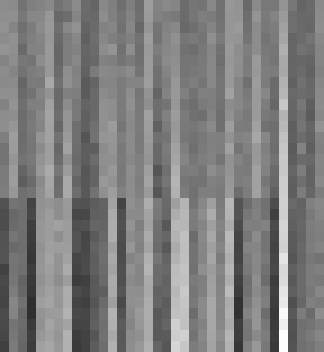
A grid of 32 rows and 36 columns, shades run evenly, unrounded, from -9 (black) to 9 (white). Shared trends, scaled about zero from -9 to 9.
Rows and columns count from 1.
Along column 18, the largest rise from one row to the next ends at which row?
19
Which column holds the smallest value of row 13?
10
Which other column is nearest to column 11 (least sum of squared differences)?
33
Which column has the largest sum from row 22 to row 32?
32
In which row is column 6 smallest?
1
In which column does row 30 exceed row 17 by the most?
21
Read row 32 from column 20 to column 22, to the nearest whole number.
6 5 0
